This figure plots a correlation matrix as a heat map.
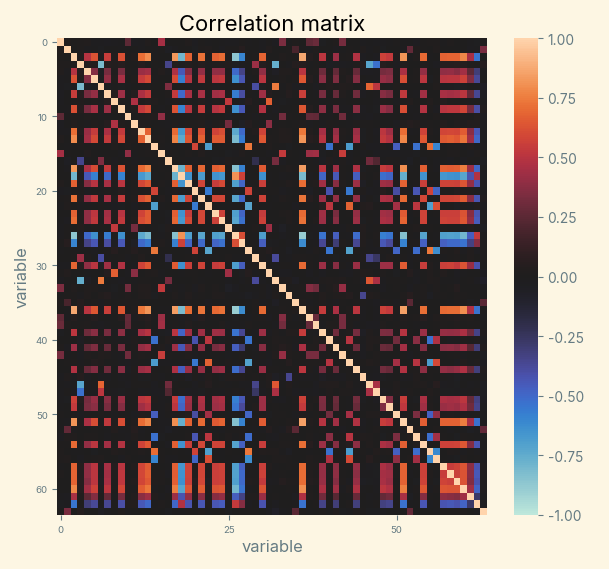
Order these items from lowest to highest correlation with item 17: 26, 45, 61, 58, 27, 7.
26, 27, 45, 61, 7, 58
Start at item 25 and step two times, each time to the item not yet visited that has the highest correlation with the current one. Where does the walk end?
31
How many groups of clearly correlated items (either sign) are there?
7
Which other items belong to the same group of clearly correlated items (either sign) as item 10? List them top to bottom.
0, 15, 33, 37, 38, 42
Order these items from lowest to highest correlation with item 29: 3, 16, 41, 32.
32, 16, 41, 3
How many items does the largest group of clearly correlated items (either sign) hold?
30
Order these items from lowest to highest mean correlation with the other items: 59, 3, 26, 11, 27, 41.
26, 27, 3, 11, 41, 59
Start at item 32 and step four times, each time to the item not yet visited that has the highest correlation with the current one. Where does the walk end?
16
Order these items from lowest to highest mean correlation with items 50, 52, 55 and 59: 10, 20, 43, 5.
43, 10, 20, 5
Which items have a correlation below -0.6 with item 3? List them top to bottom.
6, 32, 46
